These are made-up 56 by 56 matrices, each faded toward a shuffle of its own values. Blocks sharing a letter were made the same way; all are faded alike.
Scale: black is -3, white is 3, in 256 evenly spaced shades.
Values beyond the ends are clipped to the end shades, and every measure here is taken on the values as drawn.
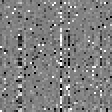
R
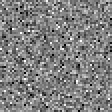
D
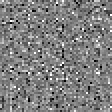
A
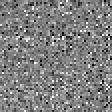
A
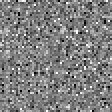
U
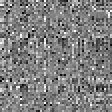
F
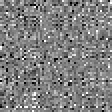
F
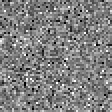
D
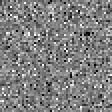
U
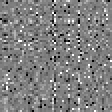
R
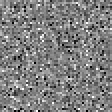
U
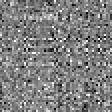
F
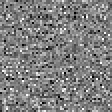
U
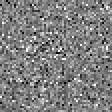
U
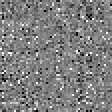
A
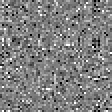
A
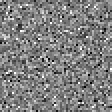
D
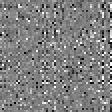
R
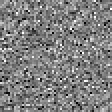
U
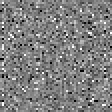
A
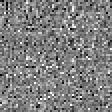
U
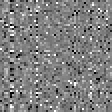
R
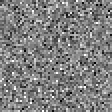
D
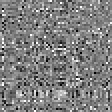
F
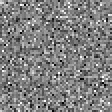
D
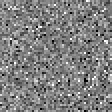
U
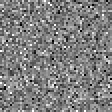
D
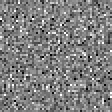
U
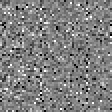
A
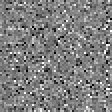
A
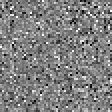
U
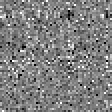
A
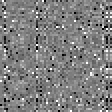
R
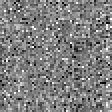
U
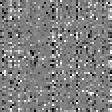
R
